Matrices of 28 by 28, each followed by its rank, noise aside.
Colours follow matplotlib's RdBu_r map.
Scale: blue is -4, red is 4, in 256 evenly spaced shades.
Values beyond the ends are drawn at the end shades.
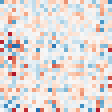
six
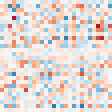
four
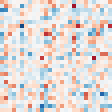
six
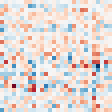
six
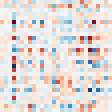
three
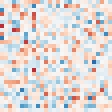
eight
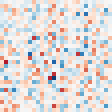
eight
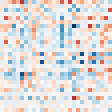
four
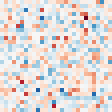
eight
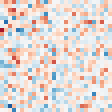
eight
